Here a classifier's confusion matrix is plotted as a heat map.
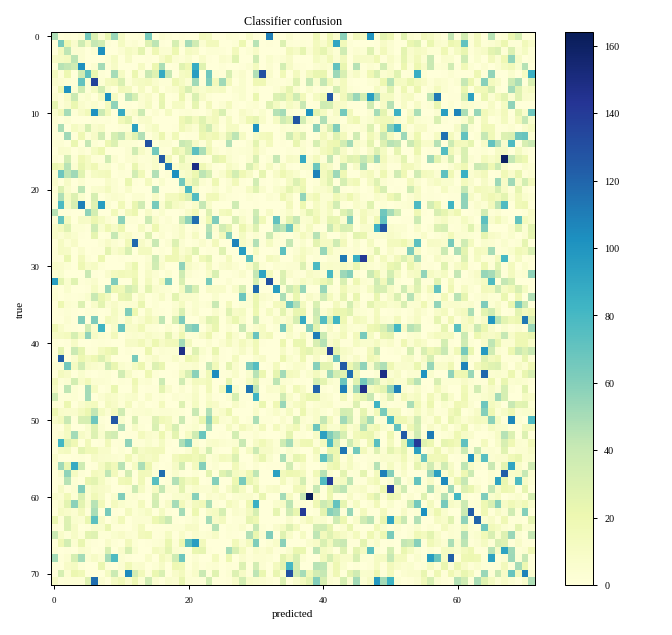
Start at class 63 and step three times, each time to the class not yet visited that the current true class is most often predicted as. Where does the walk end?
68
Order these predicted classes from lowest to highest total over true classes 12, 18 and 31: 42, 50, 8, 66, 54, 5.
8, 66, 54, 5, 50, 42
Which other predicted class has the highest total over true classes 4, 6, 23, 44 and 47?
49
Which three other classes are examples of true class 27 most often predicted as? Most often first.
12, 54, 59
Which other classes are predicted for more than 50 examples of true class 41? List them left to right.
19, 61, 64
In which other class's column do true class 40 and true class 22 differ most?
4
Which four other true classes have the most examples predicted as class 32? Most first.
0, 65, 26, 9
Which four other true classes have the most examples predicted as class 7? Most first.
2, 22, 38, 4
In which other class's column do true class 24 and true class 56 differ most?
21
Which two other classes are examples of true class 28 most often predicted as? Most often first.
34, 53
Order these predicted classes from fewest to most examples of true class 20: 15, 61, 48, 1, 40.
40, 48, 1, 61, 15
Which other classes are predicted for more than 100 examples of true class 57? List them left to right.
16, 49, 67
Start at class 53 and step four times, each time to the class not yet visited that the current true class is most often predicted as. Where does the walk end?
30
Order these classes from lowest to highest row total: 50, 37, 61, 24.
61, 24, 37, 50
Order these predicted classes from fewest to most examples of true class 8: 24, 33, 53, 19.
24, 53, 19, 33
